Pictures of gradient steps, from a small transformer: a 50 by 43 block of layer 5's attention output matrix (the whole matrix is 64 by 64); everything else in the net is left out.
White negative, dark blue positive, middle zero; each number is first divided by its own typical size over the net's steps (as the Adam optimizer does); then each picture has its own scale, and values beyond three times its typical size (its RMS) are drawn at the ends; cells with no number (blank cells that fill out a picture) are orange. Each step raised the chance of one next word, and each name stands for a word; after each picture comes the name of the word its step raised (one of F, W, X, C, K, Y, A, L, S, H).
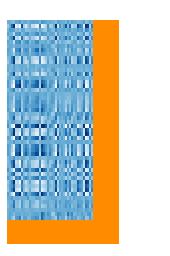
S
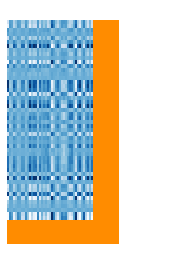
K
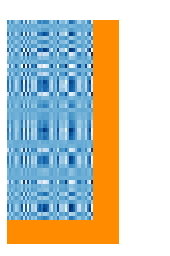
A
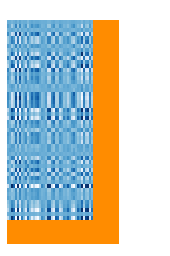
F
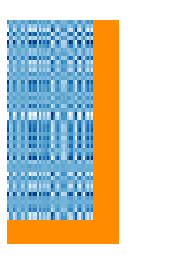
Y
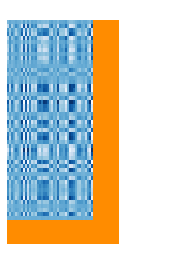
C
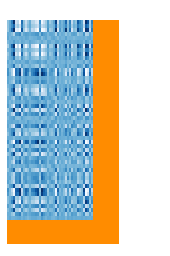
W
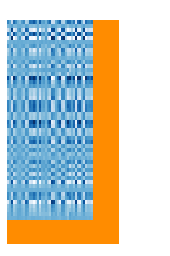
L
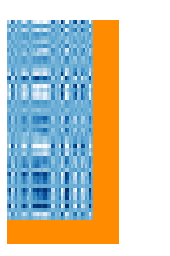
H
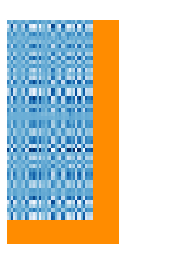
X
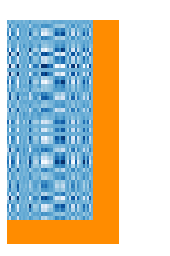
A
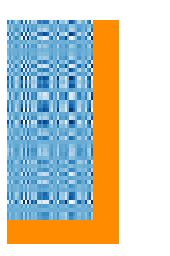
L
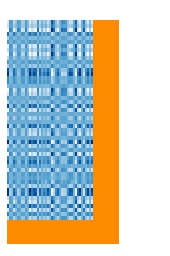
W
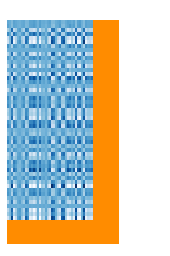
F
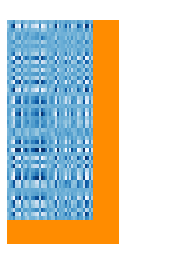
X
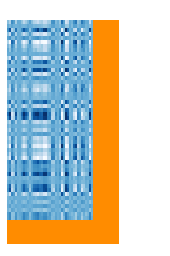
Y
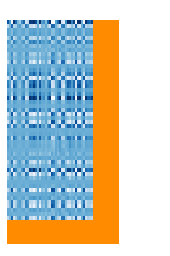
H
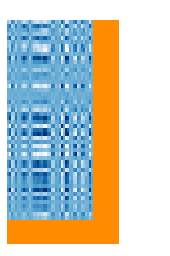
S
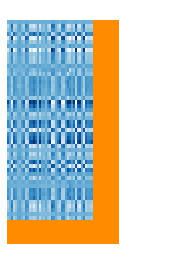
C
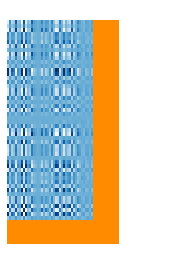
W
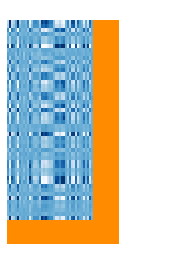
K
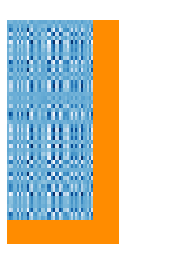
Y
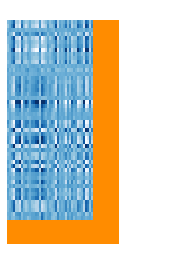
C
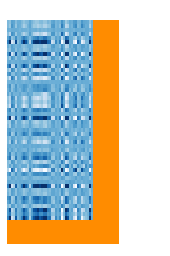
F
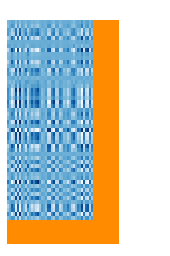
C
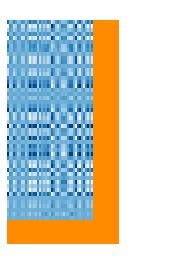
S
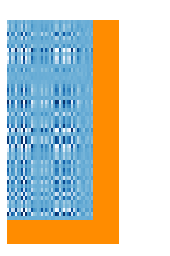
C
